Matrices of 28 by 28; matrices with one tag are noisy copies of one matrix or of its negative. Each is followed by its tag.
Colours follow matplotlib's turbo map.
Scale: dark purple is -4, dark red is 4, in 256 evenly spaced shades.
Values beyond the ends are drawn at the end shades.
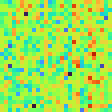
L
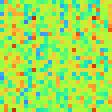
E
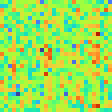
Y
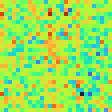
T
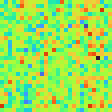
L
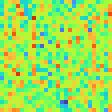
E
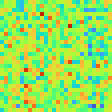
L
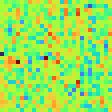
T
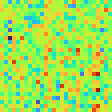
Y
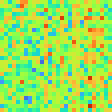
L
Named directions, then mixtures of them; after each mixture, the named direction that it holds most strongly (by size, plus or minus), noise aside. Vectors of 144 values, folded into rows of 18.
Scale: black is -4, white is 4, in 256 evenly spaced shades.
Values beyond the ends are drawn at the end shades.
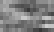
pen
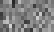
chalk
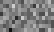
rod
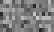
chalk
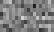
rod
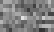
pen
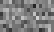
rod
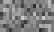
rod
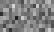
rod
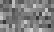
chalk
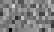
rod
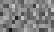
rod
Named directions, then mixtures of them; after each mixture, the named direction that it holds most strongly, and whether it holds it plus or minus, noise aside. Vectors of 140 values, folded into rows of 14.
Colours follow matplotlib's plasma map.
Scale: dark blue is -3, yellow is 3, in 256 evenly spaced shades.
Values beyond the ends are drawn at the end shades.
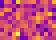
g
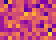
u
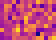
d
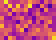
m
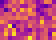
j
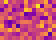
u, minus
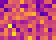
j, plus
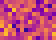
j, plus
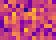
m, minus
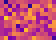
m, minus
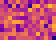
m, minus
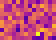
d, minus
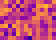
j, minus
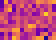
d, plus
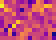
j, minus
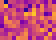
u, plus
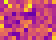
m, plus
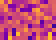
j, minus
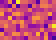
d, minus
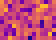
j, minus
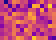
m, minus
